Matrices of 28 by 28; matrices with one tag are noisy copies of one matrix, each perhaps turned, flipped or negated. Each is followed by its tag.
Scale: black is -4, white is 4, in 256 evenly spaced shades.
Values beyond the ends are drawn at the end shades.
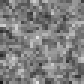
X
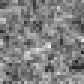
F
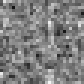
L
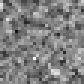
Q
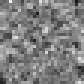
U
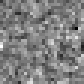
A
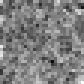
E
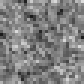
X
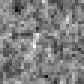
F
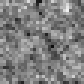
F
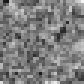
E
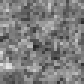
F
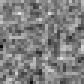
A
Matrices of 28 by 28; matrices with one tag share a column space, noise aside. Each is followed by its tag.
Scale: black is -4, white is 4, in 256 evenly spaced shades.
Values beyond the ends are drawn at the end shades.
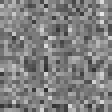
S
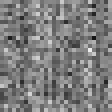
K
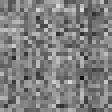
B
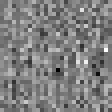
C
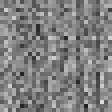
S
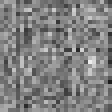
C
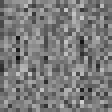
S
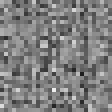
S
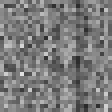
S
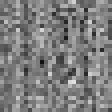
C
